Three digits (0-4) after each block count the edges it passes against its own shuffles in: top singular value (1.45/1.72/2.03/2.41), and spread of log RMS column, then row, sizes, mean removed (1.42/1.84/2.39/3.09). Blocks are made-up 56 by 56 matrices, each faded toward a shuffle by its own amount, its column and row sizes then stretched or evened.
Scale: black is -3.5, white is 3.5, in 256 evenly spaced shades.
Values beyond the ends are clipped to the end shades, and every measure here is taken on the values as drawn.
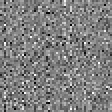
3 2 1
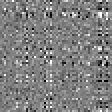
4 3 3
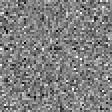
0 1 1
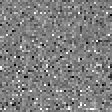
0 0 2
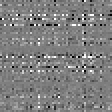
3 2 4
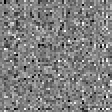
2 2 1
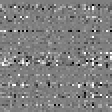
1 2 4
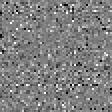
2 0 1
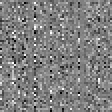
1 4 1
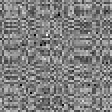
4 1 0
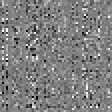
1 4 1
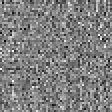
2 1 0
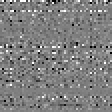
2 1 4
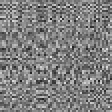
4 0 3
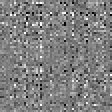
3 3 3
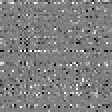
2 1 3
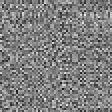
3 2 0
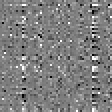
4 3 1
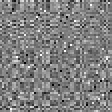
4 0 1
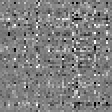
2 3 3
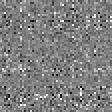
1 2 3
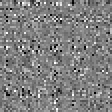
3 2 2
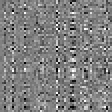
4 4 2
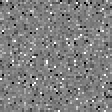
0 1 0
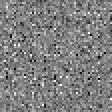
0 2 1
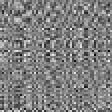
4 2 4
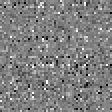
1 1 2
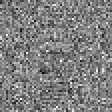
2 1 0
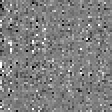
0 3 1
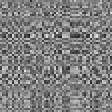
4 1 4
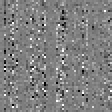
0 4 1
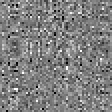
3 2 0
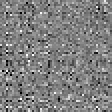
3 2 2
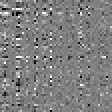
3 4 2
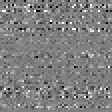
2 0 4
